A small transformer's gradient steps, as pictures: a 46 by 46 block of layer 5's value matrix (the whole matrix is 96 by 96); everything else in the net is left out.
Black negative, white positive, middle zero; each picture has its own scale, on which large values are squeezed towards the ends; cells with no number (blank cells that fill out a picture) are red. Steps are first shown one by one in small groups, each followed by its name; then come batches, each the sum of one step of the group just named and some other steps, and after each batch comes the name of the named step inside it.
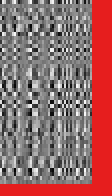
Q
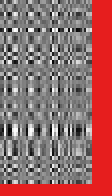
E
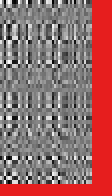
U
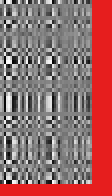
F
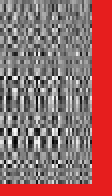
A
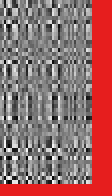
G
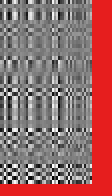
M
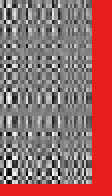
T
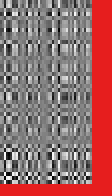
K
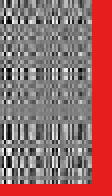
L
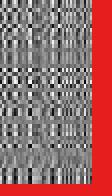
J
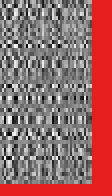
T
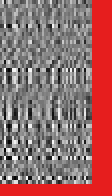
G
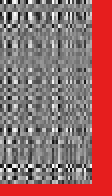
M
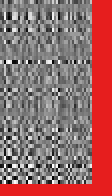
M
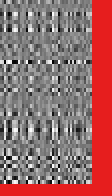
E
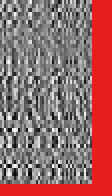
A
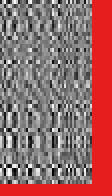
Q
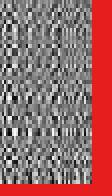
T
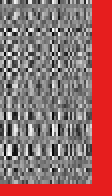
E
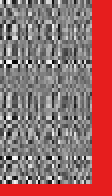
U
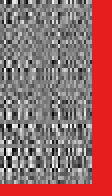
L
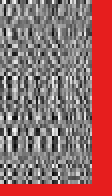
A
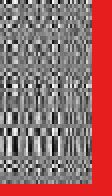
A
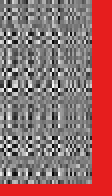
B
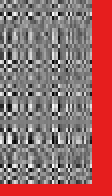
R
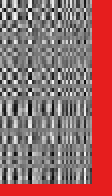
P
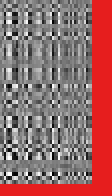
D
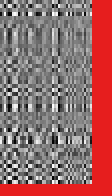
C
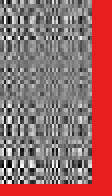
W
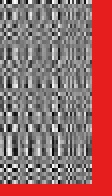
R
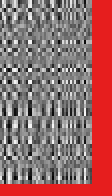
P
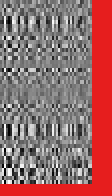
W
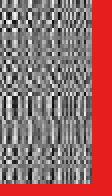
P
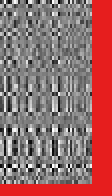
R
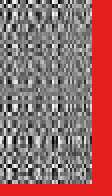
C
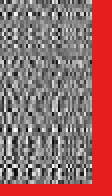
R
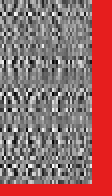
R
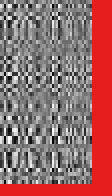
R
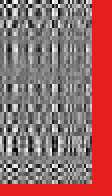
C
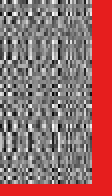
R
